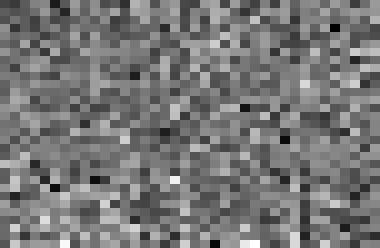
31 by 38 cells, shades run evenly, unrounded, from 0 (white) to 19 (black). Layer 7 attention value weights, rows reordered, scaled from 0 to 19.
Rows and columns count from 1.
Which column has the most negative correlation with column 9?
3
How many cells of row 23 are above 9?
27
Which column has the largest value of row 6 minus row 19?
30
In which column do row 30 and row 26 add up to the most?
31
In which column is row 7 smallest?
36
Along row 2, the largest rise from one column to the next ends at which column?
19
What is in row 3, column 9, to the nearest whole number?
10
